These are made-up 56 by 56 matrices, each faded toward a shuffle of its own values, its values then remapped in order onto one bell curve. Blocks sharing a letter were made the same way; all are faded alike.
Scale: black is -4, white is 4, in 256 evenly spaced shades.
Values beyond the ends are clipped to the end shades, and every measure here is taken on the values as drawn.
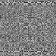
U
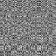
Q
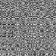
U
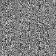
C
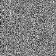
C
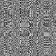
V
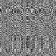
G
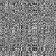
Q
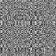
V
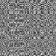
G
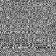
U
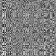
V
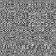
U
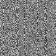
C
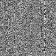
C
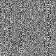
C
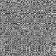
U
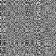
V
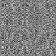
Q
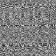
U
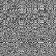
U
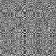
Q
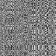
V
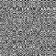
Q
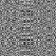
G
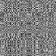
G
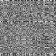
U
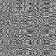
G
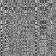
V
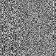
C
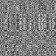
Q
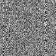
C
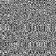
Q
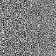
C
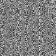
C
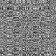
Q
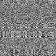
U
